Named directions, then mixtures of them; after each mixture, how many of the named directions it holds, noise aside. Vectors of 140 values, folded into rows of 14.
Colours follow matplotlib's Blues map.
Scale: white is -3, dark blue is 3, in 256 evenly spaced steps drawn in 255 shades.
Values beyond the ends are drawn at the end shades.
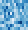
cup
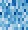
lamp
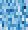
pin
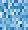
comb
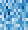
four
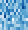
four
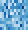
two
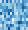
two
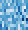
one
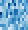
three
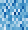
three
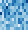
two
